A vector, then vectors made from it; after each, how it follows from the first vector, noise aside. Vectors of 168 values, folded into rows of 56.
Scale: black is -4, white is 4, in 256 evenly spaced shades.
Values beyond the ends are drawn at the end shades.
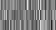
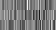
sign-scrambled.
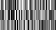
reversed, negated, scaled up.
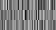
wrapped around, negated.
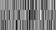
wrapped around, negated.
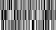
wrapped around, negated, scaled up.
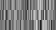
sign-scrambled.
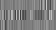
reversed, partly zeroed.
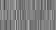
reversed, shrunk.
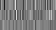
reversed, partly zeroed.
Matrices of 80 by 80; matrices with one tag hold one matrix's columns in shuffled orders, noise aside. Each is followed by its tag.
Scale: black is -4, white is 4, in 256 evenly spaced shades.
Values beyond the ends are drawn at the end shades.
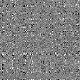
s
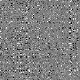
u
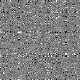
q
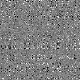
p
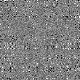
p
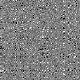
u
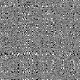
s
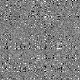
p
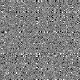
q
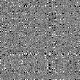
s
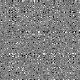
q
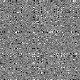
q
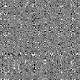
s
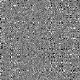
u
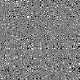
p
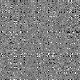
q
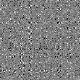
u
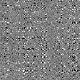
u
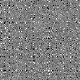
u
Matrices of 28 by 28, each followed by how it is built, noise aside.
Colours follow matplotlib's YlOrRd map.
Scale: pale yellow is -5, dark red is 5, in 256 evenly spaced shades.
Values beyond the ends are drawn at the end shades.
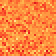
lower triangular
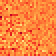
lower triangular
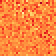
upper triangular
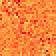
block diagonal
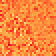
lower triangular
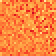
upper triangular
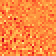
lower triangular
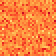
repeating columns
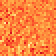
lower triangular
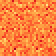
repeating columns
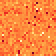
sparse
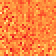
lower triangular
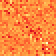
block diagonal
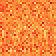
repeating columns
